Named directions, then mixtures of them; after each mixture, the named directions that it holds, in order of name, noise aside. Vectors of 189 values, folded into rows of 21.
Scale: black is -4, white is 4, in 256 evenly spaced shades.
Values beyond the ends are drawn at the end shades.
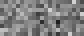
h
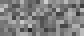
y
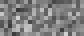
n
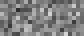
n.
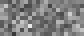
n, y.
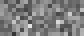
h, n, y.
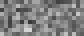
n, y.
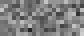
y.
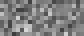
n.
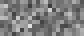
h, n, y.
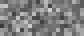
h, n, y.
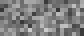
y.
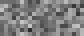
y.
